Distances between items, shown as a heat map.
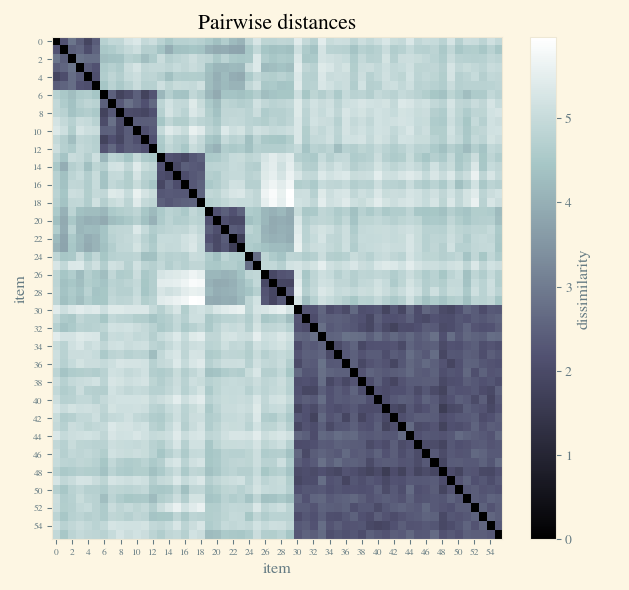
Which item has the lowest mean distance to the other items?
48
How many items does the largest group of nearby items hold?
26
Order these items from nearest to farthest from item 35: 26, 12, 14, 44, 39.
39, 44, 12, 26, 14
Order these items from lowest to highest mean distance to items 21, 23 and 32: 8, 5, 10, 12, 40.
40, 5, 12, 8, 10
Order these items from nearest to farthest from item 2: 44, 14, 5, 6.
5, 6, 14, 44
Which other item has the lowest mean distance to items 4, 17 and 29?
1
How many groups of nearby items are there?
7
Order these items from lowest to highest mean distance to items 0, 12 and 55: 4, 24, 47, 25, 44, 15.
4, 47, 44, 24, 15, 25
